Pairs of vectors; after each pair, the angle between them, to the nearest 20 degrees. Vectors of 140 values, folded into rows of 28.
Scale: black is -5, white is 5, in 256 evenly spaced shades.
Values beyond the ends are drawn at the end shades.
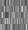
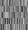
160 degrees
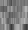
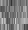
40 degrees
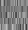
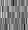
120 degrees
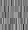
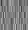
80 degrees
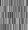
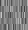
60 degrees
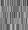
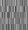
100 degrees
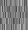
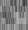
60 degrees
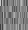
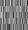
100 degrees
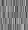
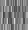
80 degrees
